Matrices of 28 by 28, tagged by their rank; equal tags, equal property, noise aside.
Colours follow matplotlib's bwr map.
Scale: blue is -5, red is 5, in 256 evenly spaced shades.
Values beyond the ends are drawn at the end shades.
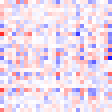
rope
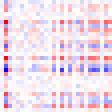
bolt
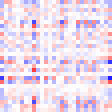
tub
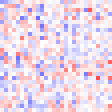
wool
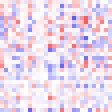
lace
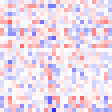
lace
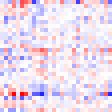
rope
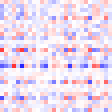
tub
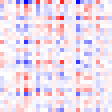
tub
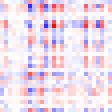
tub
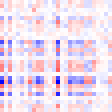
bolt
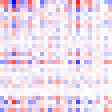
tub
